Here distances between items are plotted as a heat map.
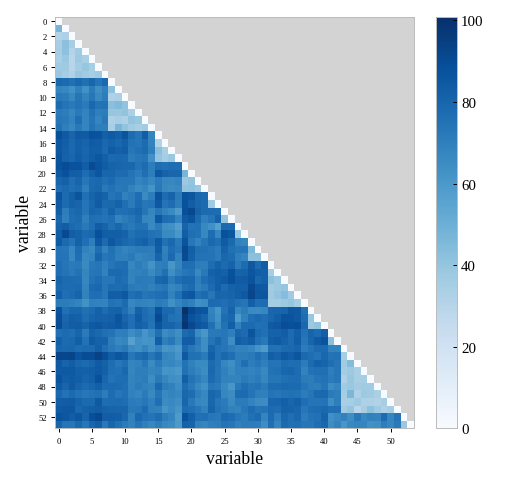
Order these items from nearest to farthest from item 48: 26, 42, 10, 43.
43, 26, 42, 10
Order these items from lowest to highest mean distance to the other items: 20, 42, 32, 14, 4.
14, 4, 32, 42, 20
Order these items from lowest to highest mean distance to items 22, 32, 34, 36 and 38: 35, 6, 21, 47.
35, 21, 47, 6
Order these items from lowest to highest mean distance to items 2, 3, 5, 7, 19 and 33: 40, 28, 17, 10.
10, 17, 28, 40
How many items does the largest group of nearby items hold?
9
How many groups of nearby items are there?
13
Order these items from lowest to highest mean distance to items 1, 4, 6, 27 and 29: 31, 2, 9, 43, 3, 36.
2, 3, 31, 9, 43, 36
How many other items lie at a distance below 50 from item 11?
6
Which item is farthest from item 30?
19
